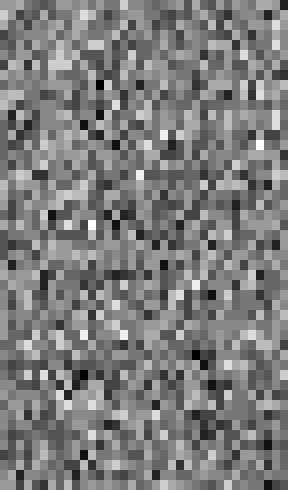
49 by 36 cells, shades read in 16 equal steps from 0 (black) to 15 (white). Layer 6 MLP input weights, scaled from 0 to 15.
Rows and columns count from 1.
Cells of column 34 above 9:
4
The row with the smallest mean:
39
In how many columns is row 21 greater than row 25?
14
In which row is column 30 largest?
17
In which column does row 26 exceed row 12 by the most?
13
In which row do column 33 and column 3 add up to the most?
10
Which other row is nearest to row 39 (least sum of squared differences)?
43
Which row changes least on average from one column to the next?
33
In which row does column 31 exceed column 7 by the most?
22
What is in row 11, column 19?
11
